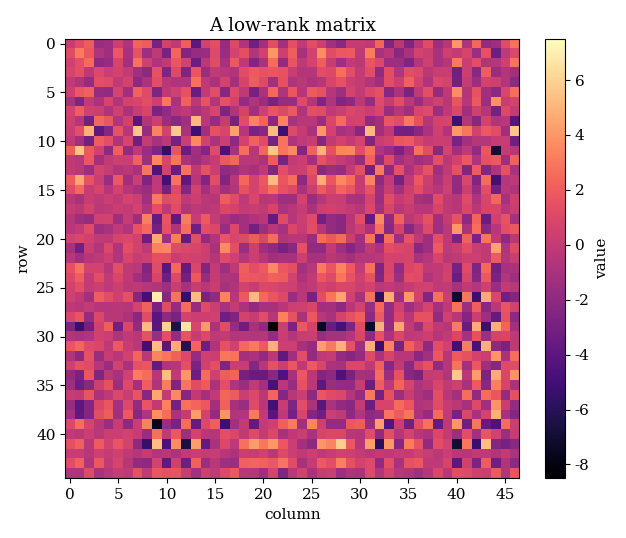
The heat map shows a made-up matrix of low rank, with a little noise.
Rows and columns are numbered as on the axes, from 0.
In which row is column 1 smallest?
29
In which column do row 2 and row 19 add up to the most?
40
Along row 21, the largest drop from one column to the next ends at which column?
45
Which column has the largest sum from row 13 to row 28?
28
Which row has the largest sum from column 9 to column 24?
26
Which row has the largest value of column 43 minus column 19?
9
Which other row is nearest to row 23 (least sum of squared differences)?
24
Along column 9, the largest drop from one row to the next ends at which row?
39
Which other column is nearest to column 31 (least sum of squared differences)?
11
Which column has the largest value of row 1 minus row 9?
22
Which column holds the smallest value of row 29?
21
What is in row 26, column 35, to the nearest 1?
4
